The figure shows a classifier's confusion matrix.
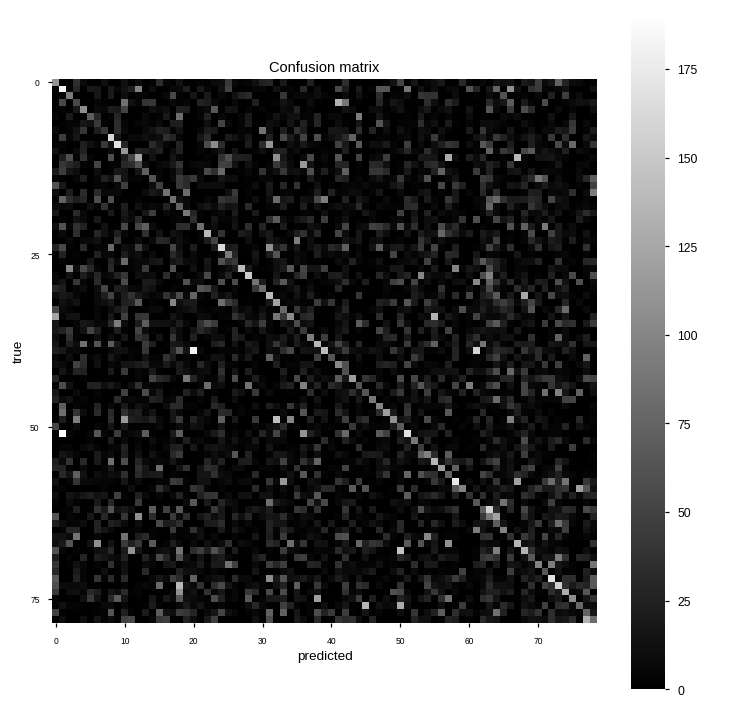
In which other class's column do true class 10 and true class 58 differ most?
67
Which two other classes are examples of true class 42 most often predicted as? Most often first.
66, 64
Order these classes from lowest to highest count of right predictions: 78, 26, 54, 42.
26, 42, 78, 54
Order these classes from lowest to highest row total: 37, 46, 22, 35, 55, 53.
53, 46, 37, 22, 55, 35
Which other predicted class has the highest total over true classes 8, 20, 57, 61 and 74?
31
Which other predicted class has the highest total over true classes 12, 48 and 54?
36
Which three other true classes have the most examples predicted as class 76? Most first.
59, 45, 29
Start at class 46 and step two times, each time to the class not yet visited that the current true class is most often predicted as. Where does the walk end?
73
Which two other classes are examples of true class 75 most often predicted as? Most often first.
38, 57
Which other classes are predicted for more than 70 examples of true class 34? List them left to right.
0, 32, 55
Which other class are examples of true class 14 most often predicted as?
70
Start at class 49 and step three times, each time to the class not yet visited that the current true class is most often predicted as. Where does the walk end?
39
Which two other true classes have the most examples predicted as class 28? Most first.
44, 75
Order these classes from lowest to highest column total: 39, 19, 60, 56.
60, 39, 19, 56
